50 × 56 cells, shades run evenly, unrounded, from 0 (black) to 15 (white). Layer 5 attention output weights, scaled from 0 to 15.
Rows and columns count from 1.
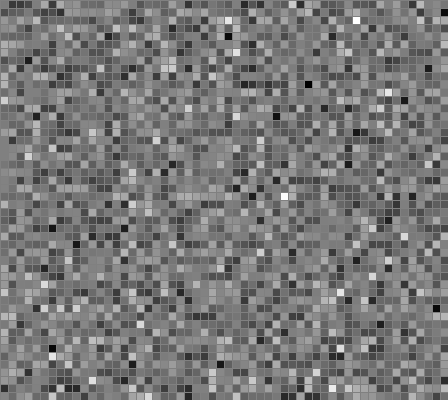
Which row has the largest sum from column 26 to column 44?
49
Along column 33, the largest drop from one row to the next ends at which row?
33
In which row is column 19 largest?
50
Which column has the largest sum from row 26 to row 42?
1
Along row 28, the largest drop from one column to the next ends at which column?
8
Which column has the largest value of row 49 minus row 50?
39
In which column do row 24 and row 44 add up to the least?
7
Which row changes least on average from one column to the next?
40
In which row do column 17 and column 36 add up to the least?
46
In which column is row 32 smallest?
37
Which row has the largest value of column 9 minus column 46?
5
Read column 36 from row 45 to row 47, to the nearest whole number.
7 5 8
